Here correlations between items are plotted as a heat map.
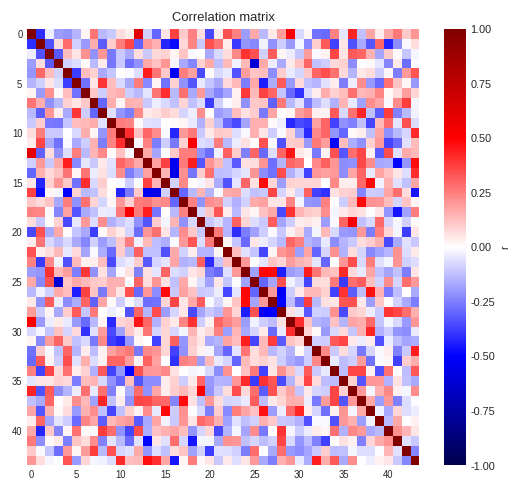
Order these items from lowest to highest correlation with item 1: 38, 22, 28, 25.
38, 25, 28, 22
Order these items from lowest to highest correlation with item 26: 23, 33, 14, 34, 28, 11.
28, 34, 14, 23, 33, 11
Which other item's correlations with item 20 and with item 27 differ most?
24
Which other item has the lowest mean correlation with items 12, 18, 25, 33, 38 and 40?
3
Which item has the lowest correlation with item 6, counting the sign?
30
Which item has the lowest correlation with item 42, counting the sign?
20
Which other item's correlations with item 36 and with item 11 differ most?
34
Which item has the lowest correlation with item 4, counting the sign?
16
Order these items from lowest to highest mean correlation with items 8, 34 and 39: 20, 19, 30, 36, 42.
42, 30, 20, 19, 36
